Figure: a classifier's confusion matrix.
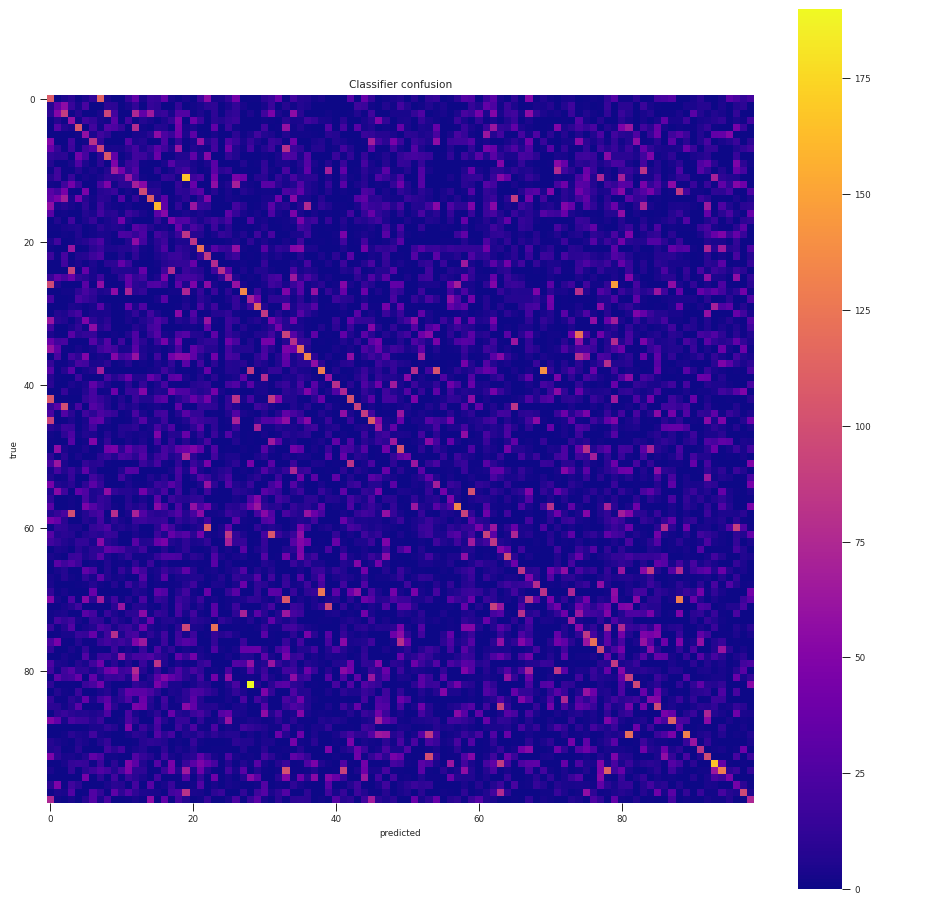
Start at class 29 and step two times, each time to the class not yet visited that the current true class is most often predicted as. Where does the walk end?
63
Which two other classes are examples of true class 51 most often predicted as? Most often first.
42, 1
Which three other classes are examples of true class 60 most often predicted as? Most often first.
22, 96, 86
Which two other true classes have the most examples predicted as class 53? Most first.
92, 89
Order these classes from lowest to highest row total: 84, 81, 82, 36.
84, 82, 81, 36
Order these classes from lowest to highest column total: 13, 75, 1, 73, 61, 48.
73, 48, 1, 61, 13, 75
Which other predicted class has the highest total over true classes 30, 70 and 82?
28
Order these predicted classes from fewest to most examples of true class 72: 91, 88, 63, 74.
91, 63, 88, 74
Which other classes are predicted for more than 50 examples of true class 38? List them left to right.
7, 28, 51, 54, 69
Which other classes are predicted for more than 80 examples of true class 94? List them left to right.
33, 41, 78
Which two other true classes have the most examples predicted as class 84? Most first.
66, 49
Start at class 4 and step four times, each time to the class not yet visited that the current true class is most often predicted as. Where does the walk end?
15
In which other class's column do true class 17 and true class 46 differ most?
29
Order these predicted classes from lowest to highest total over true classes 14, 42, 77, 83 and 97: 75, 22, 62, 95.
95, 62, 22, 75
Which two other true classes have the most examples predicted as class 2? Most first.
43, 14
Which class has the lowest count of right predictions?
47
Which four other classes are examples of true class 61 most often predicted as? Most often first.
31, 25, 65, 35
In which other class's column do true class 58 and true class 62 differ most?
3
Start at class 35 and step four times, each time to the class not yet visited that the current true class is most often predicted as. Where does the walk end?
74
